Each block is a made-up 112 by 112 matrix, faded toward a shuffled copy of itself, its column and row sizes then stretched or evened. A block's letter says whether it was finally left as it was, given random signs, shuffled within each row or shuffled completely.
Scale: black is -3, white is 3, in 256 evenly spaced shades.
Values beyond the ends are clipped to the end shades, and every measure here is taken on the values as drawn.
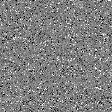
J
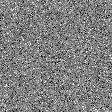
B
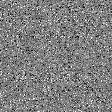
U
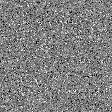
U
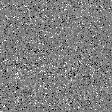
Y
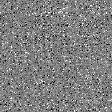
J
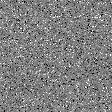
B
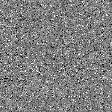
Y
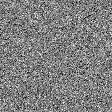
B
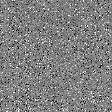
Y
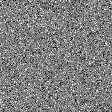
B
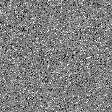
U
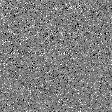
U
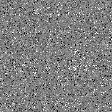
Y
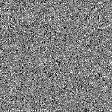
J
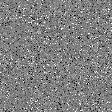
Y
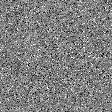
U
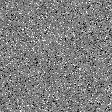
B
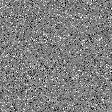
U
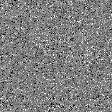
Y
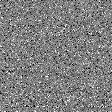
U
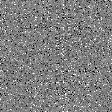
J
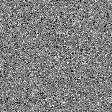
U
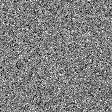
B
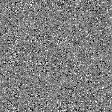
Y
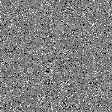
Y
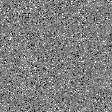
Y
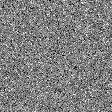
B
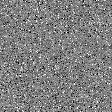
U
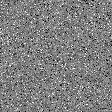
B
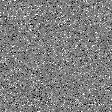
U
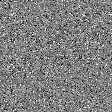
U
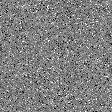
B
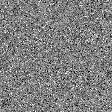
U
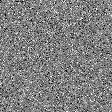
B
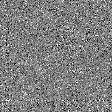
Y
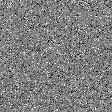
U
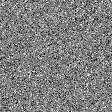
B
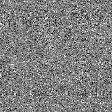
J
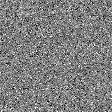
U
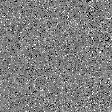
Y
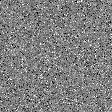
B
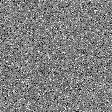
B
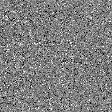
Y
